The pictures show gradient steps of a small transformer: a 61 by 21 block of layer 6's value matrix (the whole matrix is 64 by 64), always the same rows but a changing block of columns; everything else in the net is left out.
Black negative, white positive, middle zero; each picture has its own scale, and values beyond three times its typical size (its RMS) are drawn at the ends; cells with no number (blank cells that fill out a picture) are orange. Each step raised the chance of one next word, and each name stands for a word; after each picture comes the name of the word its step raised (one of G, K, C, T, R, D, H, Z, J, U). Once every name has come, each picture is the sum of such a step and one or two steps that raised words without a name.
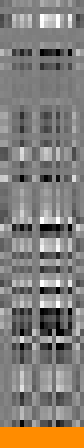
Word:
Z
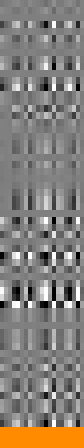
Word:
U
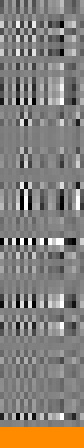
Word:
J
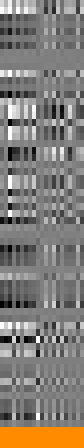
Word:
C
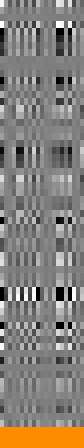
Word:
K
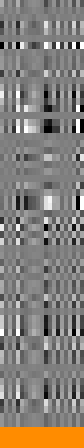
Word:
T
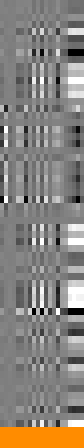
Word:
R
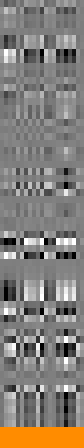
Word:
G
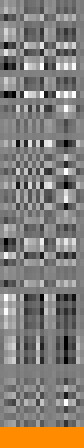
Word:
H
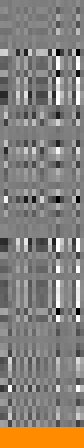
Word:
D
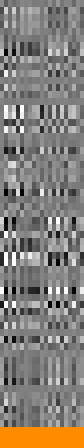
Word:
U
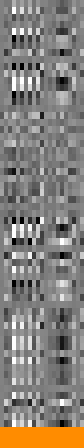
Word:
H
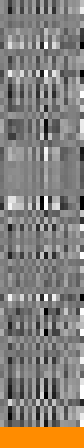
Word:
T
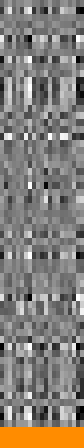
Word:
G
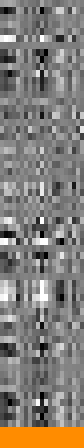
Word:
G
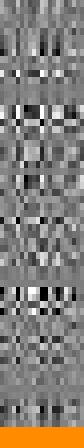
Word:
K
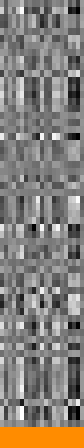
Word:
Z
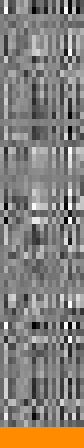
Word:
C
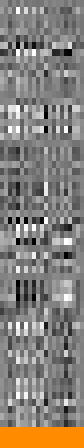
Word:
T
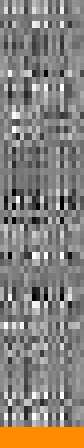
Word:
U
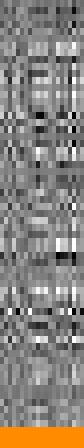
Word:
R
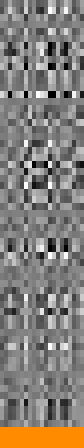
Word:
H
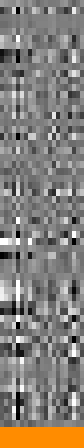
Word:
G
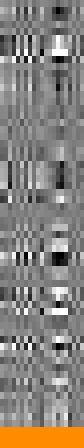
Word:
G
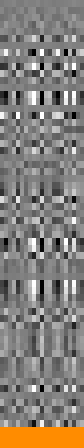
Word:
D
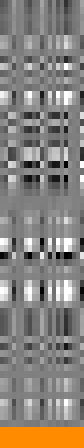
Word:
R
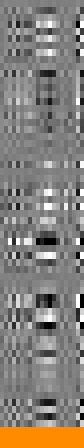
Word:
J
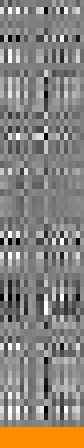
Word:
G
